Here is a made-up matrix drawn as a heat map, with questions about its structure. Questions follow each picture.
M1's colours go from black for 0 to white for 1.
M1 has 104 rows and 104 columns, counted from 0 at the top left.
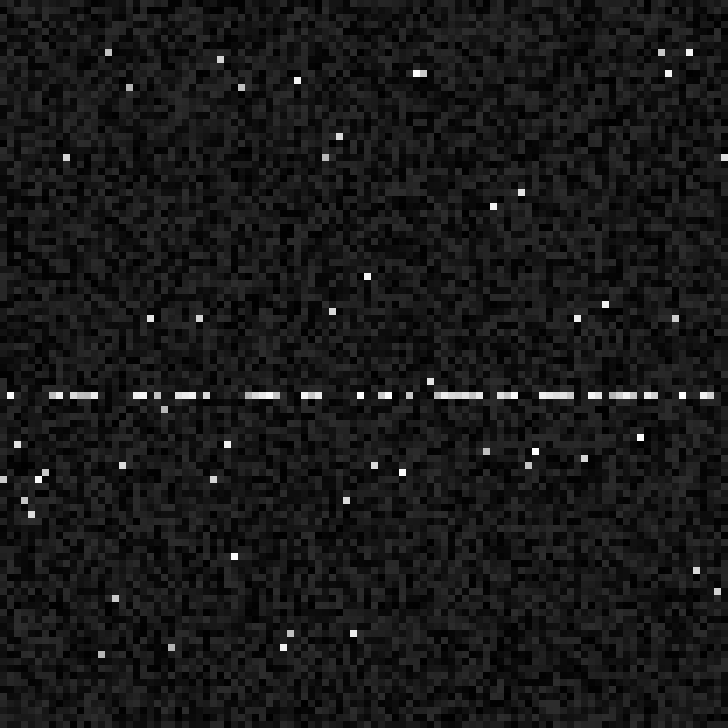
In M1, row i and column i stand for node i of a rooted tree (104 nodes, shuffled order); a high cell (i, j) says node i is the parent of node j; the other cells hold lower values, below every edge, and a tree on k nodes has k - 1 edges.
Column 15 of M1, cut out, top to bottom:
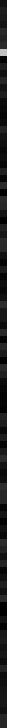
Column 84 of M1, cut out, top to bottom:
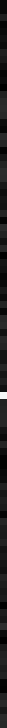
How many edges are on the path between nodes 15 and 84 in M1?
3
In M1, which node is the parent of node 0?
68
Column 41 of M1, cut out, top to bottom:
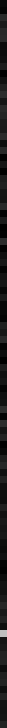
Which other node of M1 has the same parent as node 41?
50
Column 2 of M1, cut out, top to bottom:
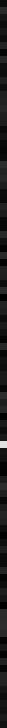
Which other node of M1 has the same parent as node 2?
32
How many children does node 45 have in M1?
4
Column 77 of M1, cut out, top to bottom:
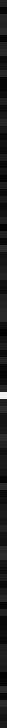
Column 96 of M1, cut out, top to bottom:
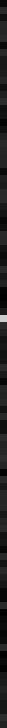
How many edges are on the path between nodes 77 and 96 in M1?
3
